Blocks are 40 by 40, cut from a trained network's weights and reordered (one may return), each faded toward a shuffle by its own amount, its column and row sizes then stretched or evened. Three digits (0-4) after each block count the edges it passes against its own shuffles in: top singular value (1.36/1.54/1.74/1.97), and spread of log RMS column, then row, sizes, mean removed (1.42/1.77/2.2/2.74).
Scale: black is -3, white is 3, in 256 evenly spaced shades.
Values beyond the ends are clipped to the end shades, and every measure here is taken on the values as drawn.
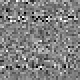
1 1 3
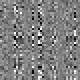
4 4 1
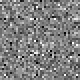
0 1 2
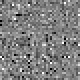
0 2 2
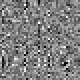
3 3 0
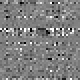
2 1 4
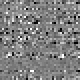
0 2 4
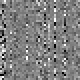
0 4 0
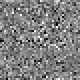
0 1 1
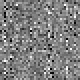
1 3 1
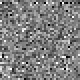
0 0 2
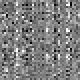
4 4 2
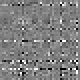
4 3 4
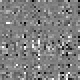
0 3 4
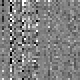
4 4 0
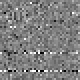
3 1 2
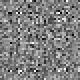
1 2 2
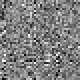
2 2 0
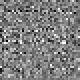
2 0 3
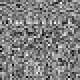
2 0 0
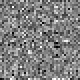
2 0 1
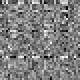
4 1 2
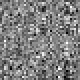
3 2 0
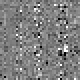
0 4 1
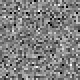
1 0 0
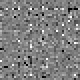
1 2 2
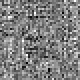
2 2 1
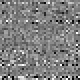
2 2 3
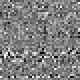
2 0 3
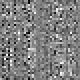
2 4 0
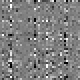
1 4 3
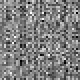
3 2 0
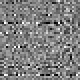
3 0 3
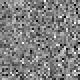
0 1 0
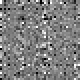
0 4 2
